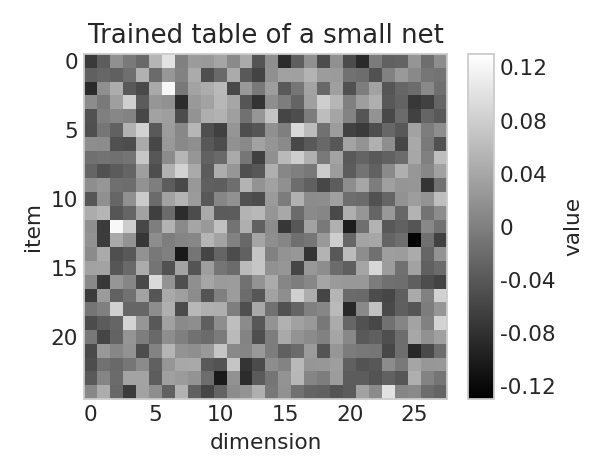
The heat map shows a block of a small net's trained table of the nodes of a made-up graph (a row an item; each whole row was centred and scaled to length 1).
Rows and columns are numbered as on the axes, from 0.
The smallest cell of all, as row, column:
13, 25
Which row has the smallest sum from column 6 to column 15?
14
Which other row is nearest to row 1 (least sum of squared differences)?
22
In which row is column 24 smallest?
6
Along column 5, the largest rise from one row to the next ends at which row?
16
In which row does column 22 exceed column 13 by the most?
3
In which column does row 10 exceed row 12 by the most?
4
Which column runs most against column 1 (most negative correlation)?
19
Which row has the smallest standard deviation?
20
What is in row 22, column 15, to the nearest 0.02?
0
